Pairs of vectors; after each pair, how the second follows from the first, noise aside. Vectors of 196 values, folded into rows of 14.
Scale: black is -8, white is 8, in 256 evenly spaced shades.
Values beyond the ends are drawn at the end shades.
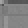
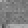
wrapped around, negated.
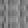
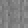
reversed, negated, shrunk.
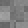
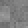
shrunk.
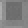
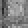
wrapped around, negated, scaled up.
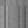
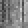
reversed, scaled up.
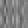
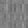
reversed, negated, shrunk.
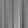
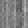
wrapped around, negated.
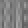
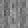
wrapped around, negated.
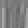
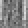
reversed, scaled up.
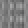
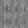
reversed, negated, shrunk.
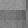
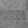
shrunk.
